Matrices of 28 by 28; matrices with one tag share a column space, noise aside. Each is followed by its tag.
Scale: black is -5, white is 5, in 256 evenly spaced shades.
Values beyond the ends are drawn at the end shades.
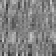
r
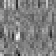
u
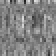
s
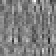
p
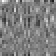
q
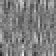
r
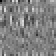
q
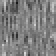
r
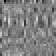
q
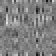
q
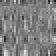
s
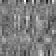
s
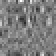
q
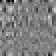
q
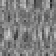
u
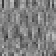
u
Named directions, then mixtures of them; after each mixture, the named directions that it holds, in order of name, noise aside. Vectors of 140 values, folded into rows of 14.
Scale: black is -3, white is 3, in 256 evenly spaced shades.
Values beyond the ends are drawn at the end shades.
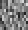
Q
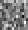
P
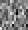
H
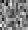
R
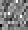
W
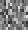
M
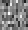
H, R, W.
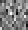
H, M, Q.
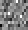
W.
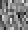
Q.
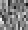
Q.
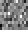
W.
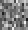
P.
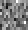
M, P, W.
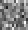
P.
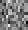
M, P, Q.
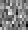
H, M, W.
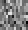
M, Q, W.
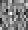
H, Q.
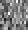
M, P, W.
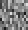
Q.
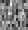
H, R, W.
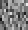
Q.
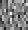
Q.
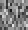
H, M, Q.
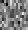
P, R.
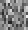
M, P.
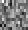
R.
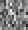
H, M.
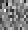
Q, R.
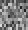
H, P, R.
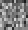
P, R.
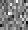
M, Q, W.
